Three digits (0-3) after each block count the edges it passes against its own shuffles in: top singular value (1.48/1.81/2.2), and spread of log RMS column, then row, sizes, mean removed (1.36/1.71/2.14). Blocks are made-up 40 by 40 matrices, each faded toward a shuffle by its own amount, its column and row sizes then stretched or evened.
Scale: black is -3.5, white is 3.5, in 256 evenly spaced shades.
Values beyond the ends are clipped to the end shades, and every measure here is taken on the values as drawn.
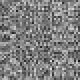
2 0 1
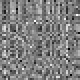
3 2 0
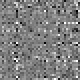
2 3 3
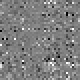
0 2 2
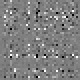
0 3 3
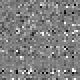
0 2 3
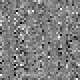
0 3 0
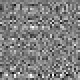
2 1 3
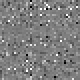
0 1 2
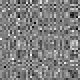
3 3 0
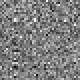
1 1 0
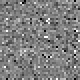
0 1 2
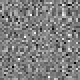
2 0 0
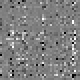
0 3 3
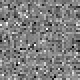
1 0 1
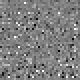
0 1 2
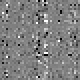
1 3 2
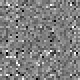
2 2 2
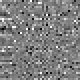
2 0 2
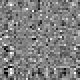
2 2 1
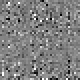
0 3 2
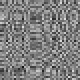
3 2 2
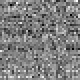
2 0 3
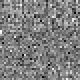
1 0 0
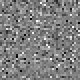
1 0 1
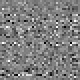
2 1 3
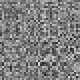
2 2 0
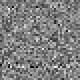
1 0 1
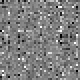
0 3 2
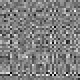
3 2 3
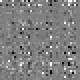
1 3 3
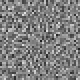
2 1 0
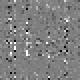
0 3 1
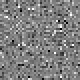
1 0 0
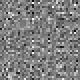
2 3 1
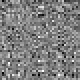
2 2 2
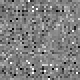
1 0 1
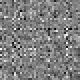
2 3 2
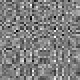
3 3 1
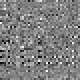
2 1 3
